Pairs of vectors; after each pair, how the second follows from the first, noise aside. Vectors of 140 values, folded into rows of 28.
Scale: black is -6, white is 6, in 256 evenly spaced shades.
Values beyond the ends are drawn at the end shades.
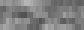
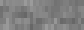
shrunk.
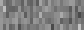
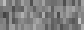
reversed.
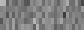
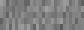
shrunk.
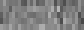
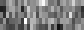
reversed, scaled up.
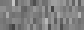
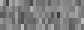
shuffled.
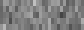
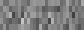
shuffled.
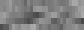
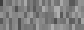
shuffled.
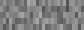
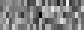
negated, scaled up.
